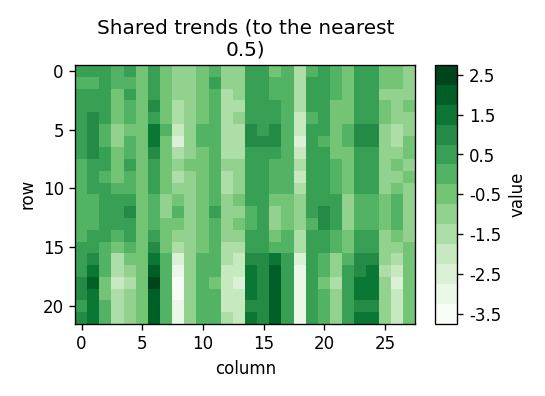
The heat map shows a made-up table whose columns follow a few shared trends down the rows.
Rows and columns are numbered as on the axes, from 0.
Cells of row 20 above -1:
18
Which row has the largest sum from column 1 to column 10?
12
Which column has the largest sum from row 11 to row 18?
6
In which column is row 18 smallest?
8
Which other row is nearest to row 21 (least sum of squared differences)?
19
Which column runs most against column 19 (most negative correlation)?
25
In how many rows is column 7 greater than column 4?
7
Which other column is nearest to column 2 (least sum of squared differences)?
20
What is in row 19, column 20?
0
